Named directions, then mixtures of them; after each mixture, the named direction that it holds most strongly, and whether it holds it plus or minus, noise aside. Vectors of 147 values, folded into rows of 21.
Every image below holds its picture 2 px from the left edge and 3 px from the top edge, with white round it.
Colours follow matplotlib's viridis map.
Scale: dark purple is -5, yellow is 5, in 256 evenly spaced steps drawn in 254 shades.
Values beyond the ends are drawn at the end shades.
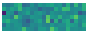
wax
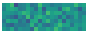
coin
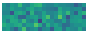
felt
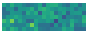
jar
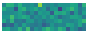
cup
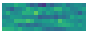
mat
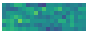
mat, plus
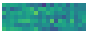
mat, plus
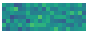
cup, minus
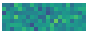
wax, plus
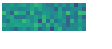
felt, plus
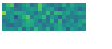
wax, minus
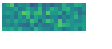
coin, plus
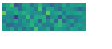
coin, plus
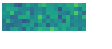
felt, minus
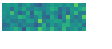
felt, minus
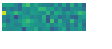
wax, minus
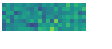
wax, plus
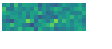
jar, minus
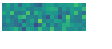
felt, minus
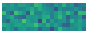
felt, plus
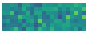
felt, minus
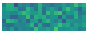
coin, plus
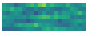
mat, minus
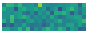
cup, plus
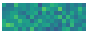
coin, minus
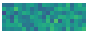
wax, plus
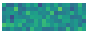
cup, minus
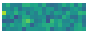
wax, minus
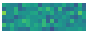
wax, minus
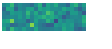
jar, plus
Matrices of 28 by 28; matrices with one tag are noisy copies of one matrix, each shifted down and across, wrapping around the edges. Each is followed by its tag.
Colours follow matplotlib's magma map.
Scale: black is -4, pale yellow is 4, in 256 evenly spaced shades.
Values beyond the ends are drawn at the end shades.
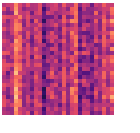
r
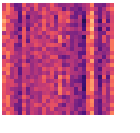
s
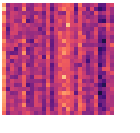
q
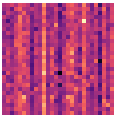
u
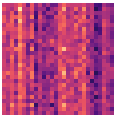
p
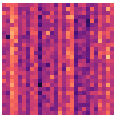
r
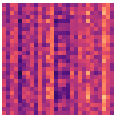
r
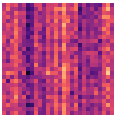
p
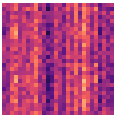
p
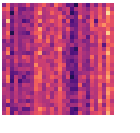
p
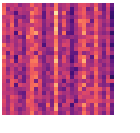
u
